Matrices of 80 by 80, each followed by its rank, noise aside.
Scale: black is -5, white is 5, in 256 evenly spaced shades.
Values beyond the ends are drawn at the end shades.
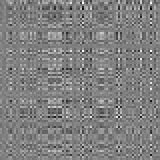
two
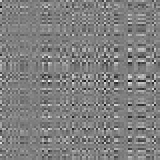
two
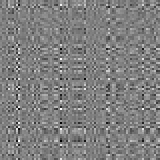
two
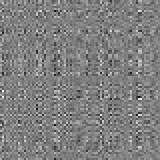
three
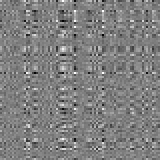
two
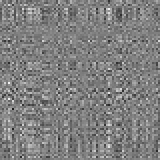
four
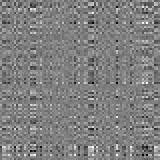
two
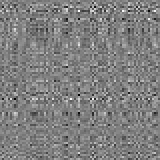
three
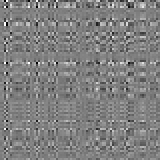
two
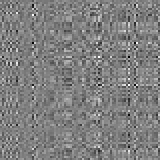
three
